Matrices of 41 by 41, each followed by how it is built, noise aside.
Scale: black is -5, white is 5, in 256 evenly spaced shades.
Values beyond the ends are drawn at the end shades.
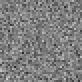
noise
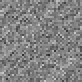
Hankel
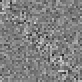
banded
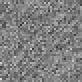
Hankel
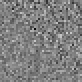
upper triangular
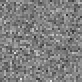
noise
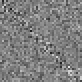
banded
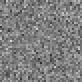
noise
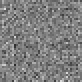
low rank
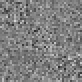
block diagonal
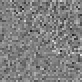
upper triangular
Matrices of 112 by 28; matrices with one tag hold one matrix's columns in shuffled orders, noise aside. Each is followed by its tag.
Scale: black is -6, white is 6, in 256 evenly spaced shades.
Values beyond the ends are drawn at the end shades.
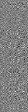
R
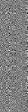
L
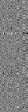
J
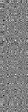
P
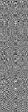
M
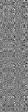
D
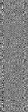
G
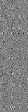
J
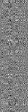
P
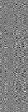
R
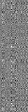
G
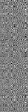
D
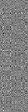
L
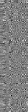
P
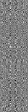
G
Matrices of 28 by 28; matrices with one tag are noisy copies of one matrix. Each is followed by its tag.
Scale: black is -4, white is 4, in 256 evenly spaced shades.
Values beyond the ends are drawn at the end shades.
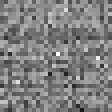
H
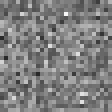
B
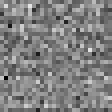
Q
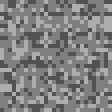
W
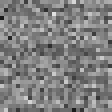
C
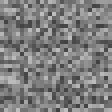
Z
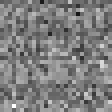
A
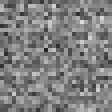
W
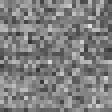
Q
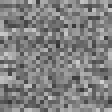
Z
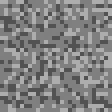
Z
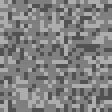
C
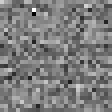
C
